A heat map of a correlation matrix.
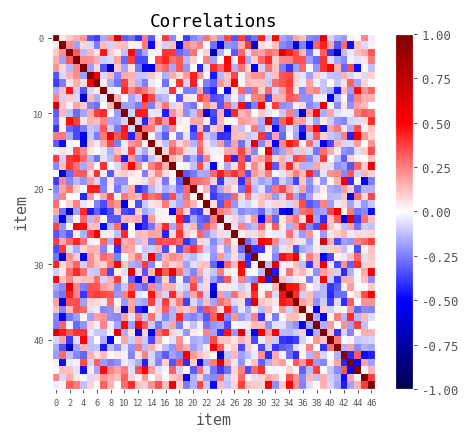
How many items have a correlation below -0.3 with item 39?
6
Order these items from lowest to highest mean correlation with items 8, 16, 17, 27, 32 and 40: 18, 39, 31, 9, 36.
36, 18, 31, 9, 39
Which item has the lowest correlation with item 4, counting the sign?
8
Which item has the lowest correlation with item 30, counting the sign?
24
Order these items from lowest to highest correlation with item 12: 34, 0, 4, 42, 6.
0, 4, 6, 34, 42
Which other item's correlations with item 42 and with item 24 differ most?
43
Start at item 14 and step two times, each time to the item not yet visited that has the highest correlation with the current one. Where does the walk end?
35
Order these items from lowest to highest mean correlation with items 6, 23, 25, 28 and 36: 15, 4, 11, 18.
11, 15, 18, 4
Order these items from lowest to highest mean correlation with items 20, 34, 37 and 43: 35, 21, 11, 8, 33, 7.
21, 8, 7, 11, 35, 33
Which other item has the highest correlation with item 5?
6
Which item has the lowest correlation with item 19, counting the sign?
45
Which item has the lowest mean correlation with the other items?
23
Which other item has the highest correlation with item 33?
2
